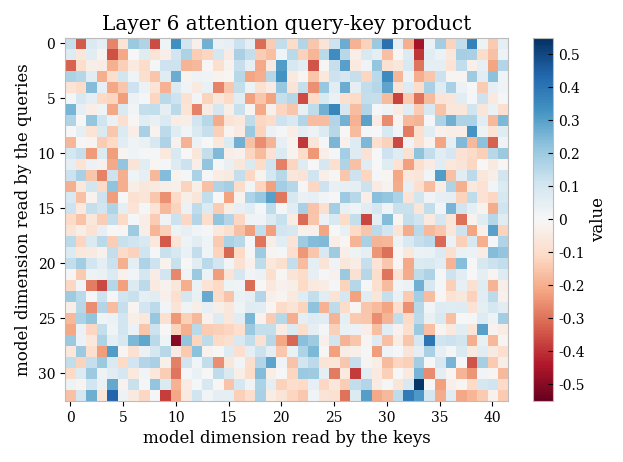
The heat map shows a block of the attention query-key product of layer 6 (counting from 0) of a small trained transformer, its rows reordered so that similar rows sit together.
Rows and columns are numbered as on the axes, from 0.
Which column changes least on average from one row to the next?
7
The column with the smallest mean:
32
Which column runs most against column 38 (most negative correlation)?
33
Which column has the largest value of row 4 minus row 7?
30
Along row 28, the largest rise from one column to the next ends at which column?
4
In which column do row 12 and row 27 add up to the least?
10
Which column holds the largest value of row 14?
19
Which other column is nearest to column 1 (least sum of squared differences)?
8
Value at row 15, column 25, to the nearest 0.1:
0.2
